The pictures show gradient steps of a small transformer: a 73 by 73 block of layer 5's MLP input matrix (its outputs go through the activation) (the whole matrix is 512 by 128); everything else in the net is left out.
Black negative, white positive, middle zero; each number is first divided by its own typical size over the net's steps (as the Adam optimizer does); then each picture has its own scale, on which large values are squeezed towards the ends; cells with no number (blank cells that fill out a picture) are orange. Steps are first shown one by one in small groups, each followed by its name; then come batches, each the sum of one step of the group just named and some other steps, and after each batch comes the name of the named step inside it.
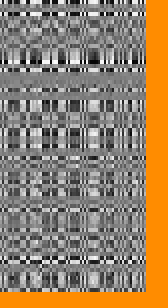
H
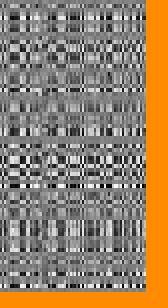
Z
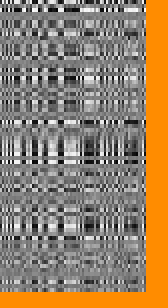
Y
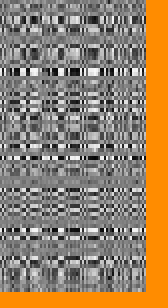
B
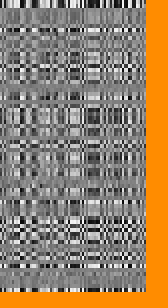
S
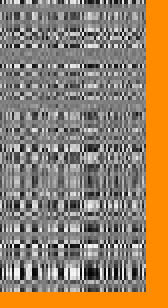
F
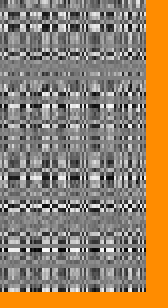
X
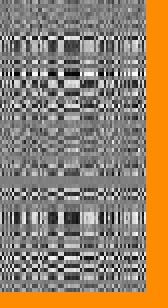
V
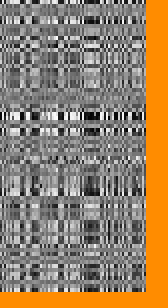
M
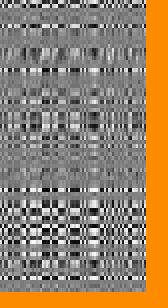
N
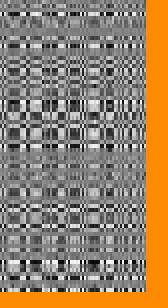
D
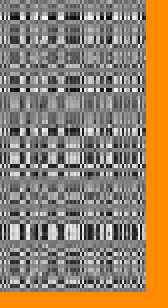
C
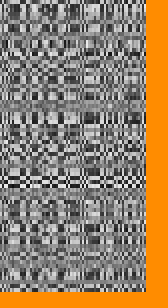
Z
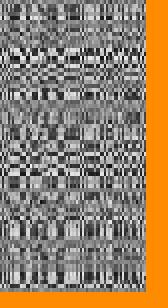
Z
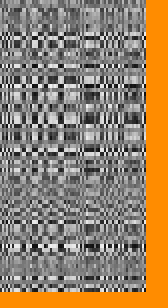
X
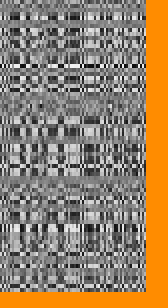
C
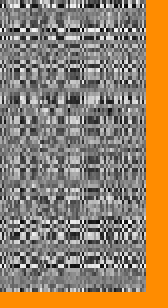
S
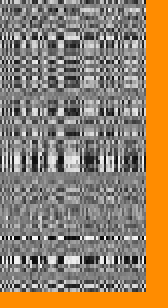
Y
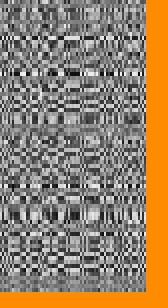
V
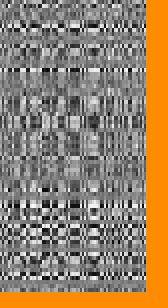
N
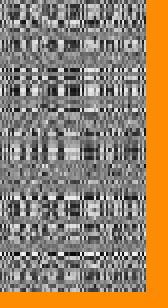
C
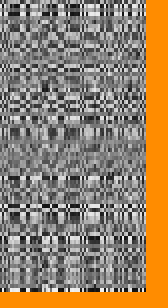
X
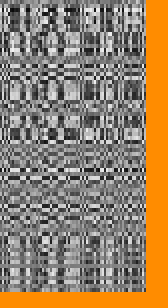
X
